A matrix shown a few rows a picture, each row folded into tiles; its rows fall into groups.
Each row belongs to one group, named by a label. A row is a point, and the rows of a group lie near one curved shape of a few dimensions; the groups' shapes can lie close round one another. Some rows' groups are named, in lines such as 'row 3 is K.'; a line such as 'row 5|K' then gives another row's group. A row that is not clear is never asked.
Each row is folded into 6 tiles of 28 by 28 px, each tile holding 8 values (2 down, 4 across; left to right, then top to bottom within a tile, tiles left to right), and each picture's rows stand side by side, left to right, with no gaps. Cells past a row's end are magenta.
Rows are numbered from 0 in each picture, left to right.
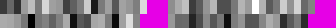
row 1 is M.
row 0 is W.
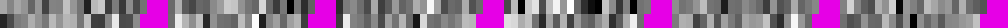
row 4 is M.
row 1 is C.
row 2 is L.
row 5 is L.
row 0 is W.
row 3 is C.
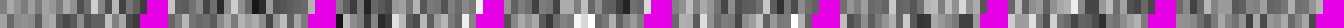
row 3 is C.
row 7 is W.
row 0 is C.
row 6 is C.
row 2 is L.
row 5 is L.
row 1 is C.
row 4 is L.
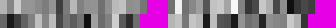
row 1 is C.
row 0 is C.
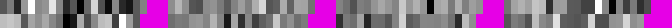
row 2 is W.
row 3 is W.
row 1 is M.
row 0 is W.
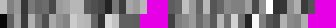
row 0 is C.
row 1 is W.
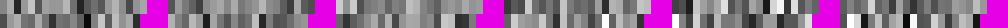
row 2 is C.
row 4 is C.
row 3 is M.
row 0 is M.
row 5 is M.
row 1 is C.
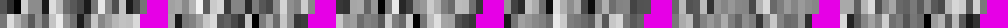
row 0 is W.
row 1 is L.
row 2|L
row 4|M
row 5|L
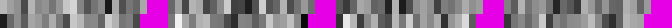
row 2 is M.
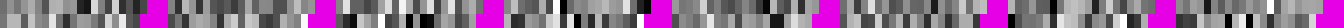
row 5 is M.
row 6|W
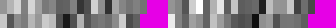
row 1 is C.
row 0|L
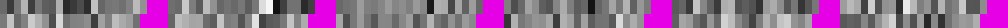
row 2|C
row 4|W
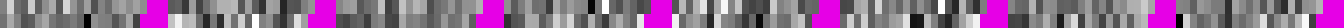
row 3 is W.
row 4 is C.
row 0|M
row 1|C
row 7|L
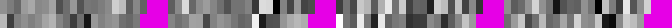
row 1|W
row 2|C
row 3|M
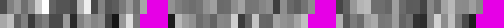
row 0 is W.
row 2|L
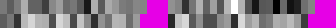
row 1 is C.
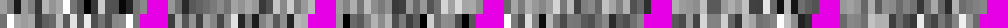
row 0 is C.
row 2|C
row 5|L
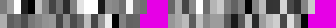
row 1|W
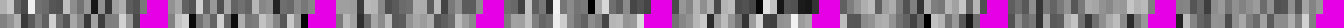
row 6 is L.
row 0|M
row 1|M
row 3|W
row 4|W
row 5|L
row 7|L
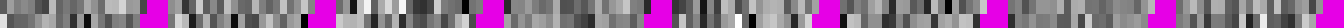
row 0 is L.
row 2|C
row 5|L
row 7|W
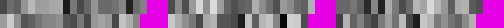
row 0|W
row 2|L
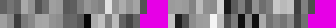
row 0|L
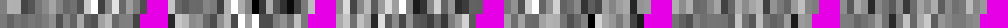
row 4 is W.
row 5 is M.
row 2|C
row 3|C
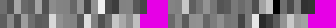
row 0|W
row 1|W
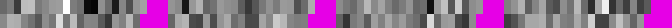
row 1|W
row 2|C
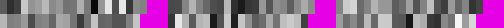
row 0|C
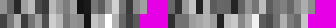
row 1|M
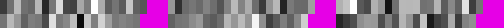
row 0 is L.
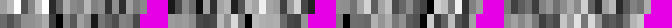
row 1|L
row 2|C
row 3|C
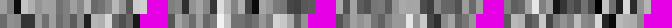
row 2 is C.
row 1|W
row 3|M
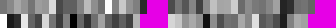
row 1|C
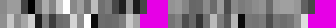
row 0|C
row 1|L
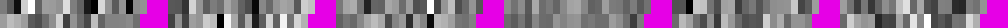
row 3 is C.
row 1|M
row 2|M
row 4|W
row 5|C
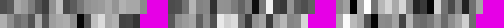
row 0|L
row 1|W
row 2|C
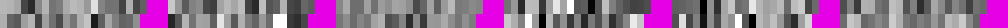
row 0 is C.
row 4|L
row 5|W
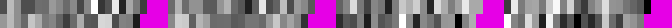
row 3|C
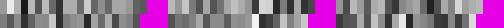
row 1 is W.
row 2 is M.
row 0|M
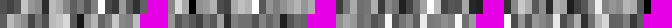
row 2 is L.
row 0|W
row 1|M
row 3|L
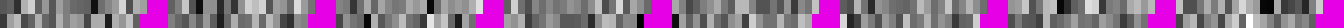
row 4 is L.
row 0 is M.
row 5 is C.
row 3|M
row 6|M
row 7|C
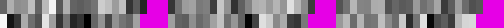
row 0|C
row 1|L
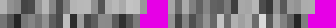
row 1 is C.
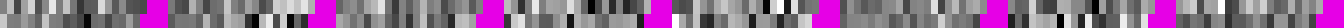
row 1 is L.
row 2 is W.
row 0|C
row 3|C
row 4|C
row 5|M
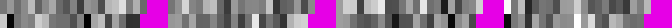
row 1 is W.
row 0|L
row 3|C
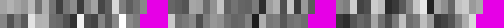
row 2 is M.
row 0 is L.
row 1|C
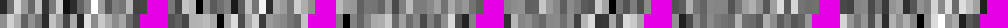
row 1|M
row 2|C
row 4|C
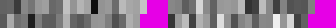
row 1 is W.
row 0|W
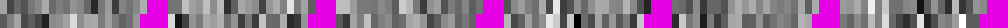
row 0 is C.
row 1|C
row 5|L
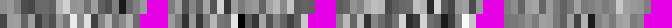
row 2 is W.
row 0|C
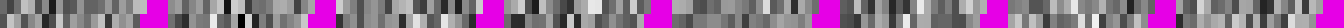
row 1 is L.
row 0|M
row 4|M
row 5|M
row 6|C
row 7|M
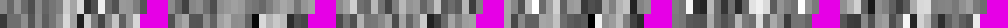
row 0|W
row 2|W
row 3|C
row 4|M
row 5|M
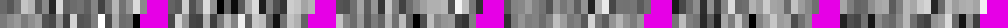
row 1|M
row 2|L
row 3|W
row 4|L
